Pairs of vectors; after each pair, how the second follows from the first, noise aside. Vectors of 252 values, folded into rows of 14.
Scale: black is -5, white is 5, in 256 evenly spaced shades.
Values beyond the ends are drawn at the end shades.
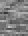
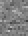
partly zeroed.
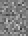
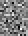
negated, scaled up.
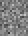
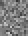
sign-scrambled.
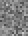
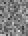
shuffled.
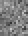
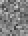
wrapped around, negated.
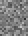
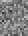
shuffled.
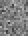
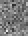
sign-scrambled.
